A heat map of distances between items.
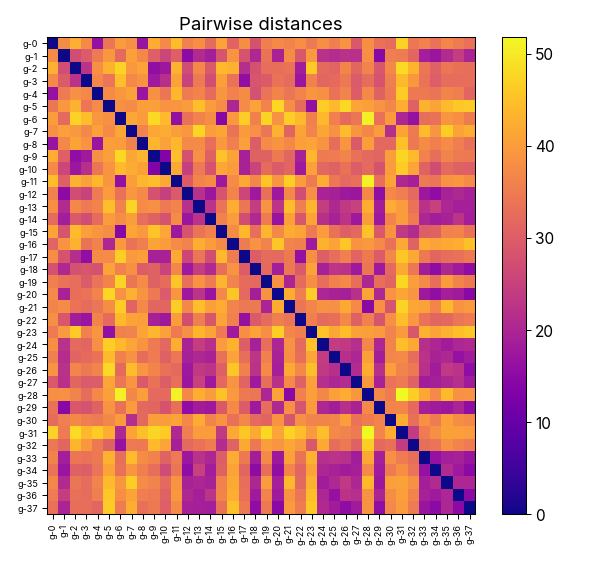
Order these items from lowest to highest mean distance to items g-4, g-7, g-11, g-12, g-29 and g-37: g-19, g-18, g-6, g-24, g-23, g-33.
g-18, g-33, g-24, g-6, g-19, g-23
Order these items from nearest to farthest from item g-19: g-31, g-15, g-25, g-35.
g-25, g-35, g-15, g-31
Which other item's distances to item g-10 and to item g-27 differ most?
g-9
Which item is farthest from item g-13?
g-7
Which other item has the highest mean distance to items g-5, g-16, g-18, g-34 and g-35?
g-31
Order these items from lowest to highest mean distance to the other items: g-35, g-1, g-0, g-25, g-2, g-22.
g-1, g-25, g-35, g-22, g-2, g-0
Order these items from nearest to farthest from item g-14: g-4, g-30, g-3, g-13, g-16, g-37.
g-37, g-13, g-3, g-4, g-30, g-16
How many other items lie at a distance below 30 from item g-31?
4
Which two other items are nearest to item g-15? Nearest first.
g-6, g-11
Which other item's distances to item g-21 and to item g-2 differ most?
g-28
